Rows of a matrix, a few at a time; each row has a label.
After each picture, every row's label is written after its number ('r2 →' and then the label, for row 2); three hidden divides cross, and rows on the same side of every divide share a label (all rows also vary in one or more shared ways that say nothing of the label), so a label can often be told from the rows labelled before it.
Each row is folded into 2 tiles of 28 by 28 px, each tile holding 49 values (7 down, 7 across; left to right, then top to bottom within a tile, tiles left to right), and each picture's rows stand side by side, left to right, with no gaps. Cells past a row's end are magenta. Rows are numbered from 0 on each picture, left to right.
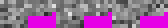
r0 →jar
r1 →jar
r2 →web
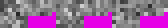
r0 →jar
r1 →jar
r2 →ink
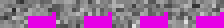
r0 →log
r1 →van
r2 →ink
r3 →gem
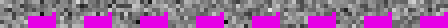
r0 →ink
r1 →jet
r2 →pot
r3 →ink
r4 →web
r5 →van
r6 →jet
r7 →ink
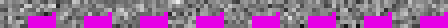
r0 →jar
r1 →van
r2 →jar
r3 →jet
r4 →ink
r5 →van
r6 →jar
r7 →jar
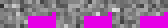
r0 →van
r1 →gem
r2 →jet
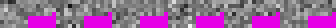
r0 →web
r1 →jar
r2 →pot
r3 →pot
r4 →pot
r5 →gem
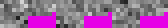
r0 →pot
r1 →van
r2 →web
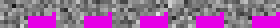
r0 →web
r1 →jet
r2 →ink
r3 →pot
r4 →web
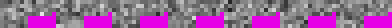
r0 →jar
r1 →pot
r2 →jar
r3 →gem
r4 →jar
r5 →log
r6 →jet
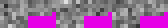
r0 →log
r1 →jet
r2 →jar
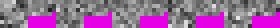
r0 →van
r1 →jet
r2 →log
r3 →log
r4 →log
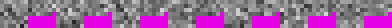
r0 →jet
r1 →ink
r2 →jet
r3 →pot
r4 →ink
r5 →jet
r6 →pot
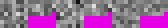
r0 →gem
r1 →gem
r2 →jet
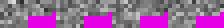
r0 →gem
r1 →web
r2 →gem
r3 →van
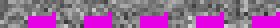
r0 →gem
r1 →log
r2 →ink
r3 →jet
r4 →pot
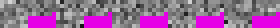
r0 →jet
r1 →jar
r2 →jet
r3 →ink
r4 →pot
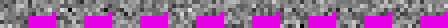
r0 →pot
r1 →log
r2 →jet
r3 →log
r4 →ink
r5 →jar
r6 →jar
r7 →pot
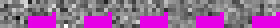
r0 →pot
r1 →gem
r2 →jar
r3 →web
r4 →web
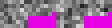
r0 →log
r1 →jet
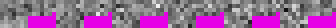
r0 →jet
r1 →web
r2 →log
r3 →jar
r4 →log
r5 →van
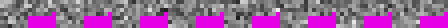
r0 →web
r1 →jet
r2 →log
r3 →pot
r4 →ink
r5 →van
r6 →log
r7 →jar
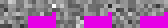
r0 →van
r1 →web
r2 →ink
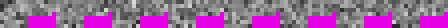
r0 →jar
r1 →jet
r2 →jet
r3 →ink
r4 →jar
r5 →jar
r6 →van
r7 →van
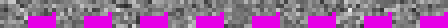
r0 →gem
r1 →ink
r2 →pot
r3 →jet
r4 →ink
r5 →van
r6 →van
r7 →ink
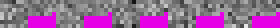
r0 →web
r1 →web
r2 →jar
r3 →web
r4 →pot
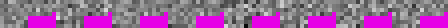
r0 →log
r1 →web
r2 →van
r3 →van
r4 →log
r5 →web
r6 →log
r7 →jar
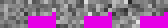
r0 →ink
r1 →van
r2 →jet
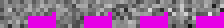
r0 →jar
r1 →web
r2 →log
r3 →van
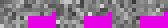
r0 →gem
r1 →gem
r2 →jar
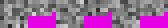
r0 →van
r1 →pot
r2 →web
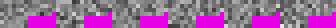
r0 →log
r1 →jet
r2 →web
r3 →van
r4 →log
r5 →log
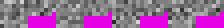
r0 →jet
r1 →pot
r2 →web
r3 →log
